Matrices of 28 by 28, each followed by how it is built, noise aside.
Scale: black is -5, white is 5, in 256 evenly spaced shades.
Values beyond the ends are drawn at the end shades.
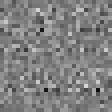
uneven rows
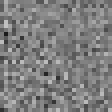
lower triangular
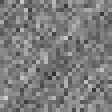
Hankel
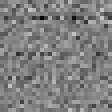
uneven rows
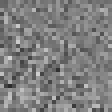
lower triangular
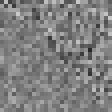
upper triangular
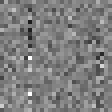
uneven columns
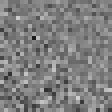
lower triangular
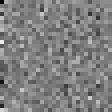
uneven columns
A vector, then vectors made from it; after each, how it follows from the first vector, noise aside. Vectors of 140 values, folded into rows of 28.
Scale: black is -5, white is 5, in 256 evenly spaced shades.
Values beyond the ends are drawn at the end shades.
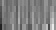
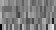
sign-scrambled.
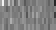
reversed, partly zeroed.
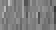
reversed, partly zeroed.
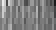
reversed.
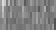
reversed, partly zeroed.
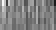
reversed.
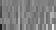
partly zeroed.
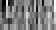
reversed, negated, scaled up.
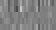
wrapped around, negated, partly zeroed.
